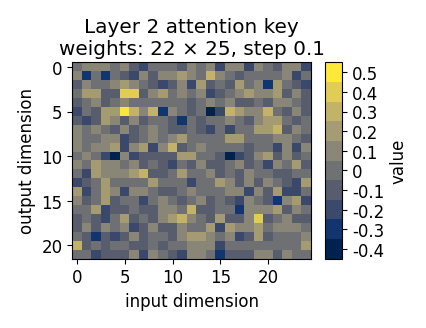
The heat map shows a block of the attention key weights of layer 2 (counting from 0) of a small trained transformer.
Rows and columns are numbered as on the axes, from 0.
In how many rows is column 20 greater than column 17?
11
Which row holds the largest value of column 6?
3
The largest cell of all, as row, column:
5, 5
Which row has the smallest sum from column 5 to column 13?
6
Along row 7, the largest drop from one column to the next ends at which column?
22
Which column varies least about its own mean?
13
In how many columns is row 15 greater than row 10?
12
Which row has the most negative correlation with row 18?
9
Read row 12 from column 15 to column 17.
-0.1 0 -0.1
